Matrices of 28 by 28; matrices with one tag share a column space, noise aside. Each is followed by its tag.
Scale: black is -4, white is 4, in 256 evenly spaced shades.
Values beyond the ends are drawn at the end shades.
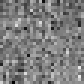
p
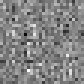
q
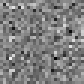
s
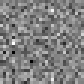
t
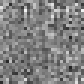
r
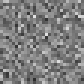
t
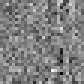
r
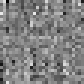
p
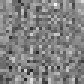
r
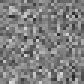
t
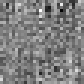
r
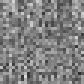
p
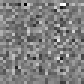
s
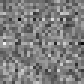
q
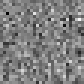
q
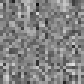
p
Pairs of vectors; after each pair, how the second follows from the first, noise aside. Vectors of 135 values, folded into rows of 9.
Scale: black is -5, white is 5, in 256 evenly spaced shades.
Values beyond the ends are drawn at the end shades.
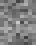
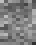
wrapped around, negated.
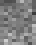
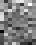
reversed, scaled up.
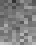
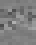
reversed, negated, partly zeroed.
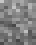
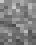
copied.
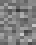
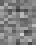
copied.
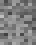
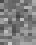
wrapped around, negated.
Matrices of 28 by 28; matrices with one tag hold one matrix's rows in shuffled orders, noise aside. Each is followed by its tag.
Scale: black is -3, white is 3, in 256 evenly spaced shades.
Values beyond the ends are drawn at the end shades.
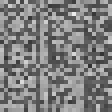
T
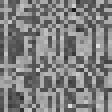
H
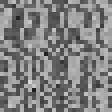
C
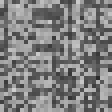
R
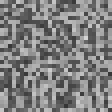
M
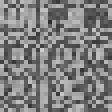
T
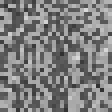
C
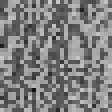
C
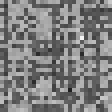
R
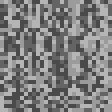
C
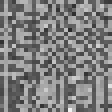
H
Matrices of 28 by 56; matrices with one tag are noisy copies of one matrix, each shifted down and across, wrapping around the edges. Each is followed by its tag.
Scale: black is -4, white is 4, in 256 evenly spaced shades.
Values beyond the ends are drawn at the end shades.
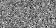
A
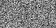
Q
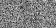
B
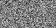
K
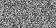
K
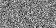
K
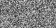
A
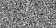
A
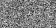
Q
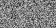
A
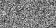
Q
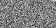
K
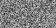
A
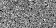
B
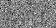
Q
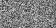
Q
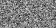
A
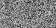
Q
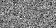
Q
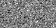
A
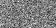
Q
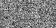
B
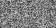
Q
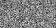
A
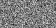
B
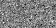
Q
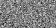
A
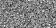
A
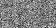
Q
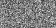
Q
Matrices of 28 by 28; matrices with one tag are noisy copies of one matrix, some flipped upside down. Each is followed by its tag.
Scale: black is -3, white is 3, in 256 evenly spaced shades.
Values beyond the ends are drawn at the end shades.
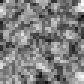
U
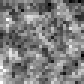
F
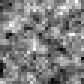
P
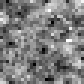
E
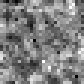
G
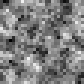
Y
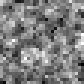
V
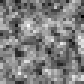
V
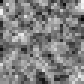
U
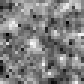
P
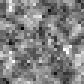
Y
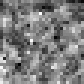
F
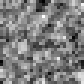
U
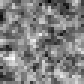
P
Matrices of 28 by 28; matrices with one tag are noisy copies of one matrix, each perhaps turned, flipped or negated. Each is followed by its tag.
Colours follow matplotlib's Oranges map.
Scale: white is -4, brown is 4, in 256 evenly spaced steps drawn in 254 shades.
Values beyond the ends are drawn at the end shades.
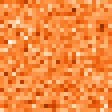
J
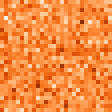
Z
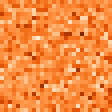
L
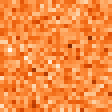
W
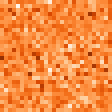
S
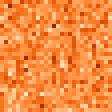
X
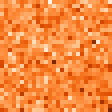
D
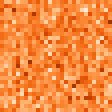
J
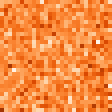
D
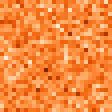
W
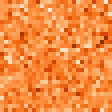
W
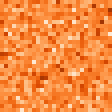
L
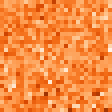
S
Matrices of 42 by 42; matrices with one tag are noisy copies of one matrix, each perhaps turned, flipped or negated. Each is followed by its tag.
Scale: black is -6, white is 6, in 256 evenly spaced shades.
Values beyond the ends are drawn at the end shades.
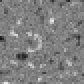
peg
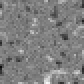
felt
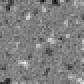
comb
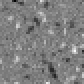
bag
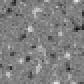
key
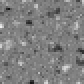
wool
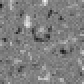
peg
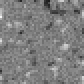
felt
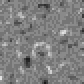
peg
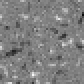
bag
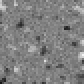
comb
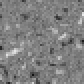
bag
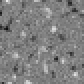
key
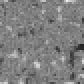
felt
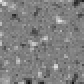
comb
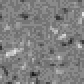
bag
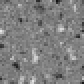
wool
